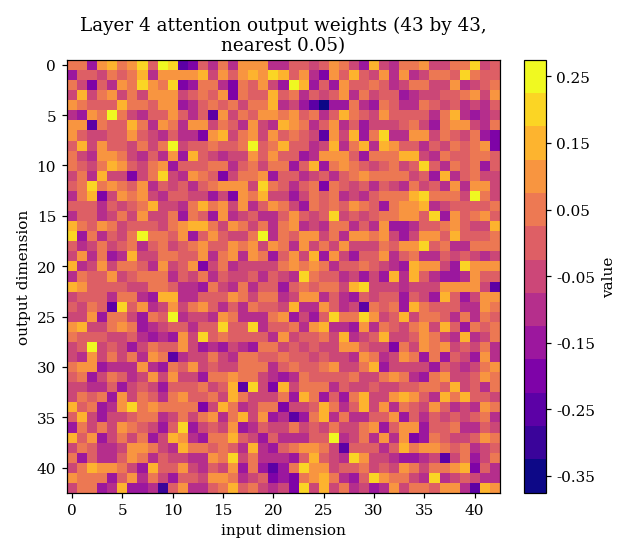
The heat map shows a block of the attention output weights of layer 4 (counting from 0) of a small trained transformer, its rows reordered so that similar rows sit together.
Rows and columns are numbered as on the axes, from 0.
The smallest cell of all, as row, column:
4, 25
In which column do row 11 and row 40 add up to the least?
20
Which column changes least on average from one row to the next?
19
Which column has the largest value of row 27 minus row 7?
13
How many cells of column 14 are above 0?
17
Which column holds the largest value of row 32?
18
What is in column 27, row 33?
-0.15
